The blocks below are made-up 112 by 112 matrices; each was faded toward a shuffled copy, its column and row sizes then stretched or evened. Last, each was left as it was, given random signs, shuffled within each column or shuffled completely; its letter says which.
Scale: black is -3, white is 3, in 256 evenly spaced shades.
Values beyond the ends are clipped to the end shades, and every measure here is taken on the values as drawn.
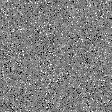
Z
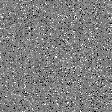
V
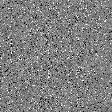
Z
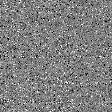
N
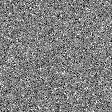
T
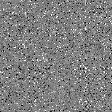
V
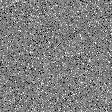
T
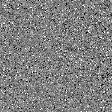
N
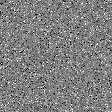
T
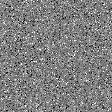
Z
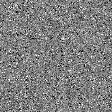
N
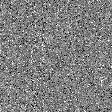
Z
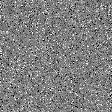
Z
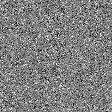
Z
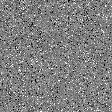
Z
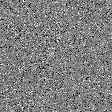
T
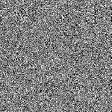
V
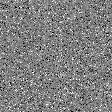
T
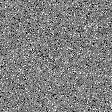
T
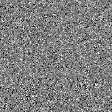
V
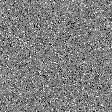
T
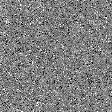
N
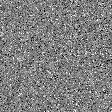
T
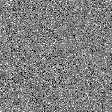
N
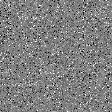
V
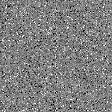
V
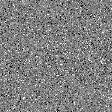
N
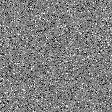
T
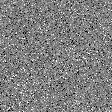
T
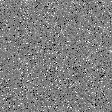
Z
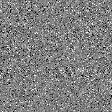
V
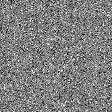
Z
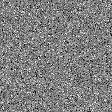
Z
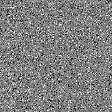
V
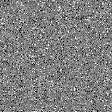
V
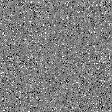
V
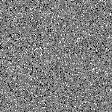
N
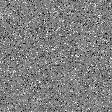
T
